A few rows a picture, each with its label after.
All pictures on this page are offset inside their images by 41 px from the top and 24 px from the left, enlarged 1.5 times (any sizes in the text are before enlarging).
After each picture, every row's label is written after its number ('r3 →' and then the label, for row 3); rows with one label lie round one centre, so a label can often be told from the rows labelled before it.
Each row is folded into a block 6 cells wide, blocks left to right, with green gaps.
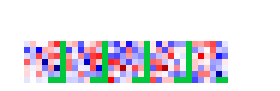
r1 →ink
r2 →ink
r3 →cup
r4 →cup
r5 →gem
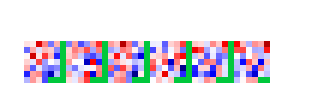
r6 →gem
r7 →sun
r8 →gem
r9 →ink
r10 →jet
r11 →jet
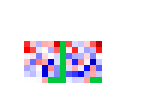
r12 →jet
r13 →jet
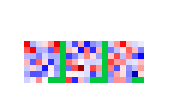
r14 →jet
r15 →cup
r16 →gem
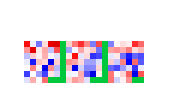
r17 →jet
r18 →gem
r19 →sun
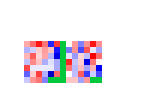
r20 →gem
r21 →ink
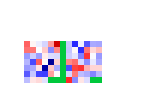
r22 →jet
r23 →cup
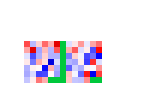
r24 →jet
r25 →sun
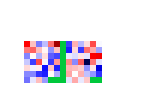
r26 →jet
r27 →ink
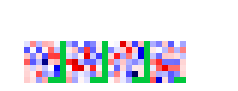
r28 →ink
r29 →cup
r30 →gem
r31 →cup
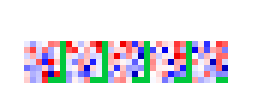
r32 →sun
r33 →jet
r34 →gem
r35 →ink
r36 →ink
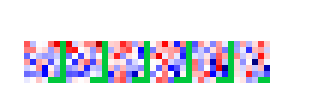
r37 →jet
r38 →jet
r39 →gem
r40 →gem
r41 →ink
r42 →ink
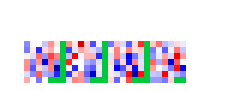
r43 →ink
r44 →gem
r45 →sun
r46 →ink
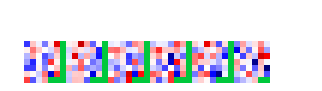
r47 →sun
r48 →gem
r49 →sun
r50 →sun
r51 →gem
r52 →ink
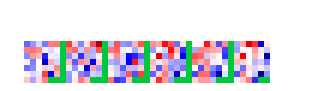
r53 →sun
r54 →jet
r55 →sun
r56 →gem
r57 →gem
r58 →gem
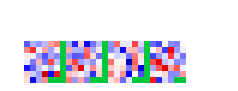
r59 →sun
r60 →cup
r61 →ink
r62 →cup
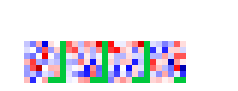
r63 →cup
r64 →jet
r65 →jet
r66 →ink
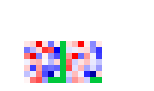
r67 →gem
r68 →gem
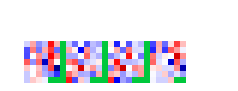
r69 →ink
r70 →cup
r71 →cup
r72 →ink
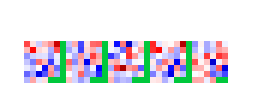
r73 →jet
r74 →ink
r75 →cup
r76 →jet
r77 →ink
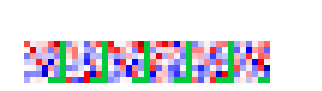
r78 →jet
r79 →sun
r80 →jet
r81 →gem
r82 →sun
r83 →ink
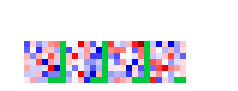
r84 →ink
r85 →gem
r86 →jet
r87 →cup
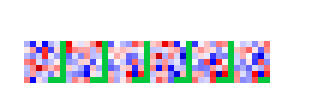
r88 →cup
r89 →jet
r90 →sun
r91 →gem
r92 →sun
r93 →sun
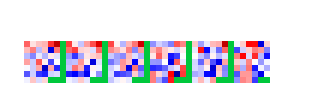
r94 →jet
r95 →jet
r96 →jet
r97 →sun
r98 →jet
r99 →gem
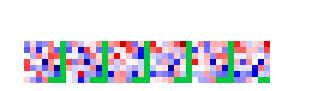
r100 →ink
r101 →ink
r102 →gem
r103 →jet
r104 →ink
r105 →jet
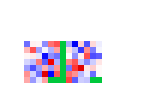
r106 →sun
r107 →cup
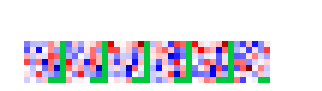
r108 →ink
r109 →ink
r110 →jet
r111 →sun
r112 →jet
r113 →cup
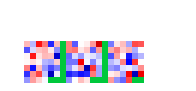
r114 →gem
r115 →jet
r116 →sun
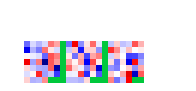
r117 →ink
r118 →ink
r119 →sun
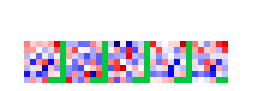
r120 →jet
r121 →sun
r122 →cup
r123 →jet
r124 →jet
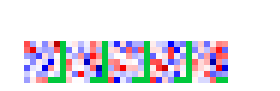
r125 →jet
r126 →ink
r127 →cup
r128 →cup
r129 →ink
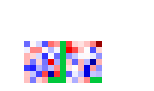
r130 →sun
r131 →jet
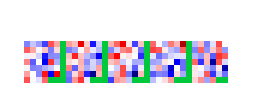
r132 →sun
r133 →gem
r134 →gem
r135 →jet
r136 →ink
